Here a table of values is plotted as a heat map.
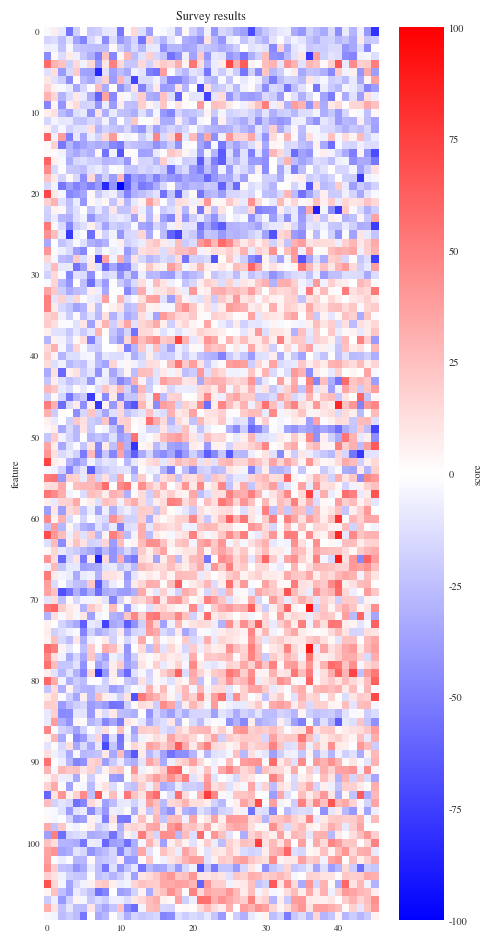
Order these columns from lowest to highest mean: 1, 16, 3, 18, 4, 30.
3, 4, 16, 30, 18, 1
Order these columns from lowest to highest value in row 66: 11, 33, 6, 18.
6, 11, 33, 18
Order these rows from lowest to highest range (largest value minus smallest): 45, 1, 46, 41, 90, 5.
1, 41, 90, 5, 45, 46
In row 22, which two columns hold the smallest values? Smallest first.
37, 40
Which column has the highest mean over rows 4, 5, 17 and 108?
0
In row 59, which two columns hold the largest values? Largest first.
30, 44
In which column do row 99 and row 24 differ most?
21
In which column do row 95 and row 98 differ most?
29
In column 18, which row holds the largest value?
38
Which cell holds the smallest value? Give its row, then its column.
19, 10
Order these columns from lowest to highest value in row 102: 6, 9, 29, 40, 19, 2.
9, 2, 6, 29, 19, 40
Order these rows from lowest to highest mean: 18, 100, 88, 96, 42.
18, 96, 42, 100, 88
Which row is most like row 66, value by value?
64
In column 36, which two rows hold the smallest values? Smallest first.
3, 19
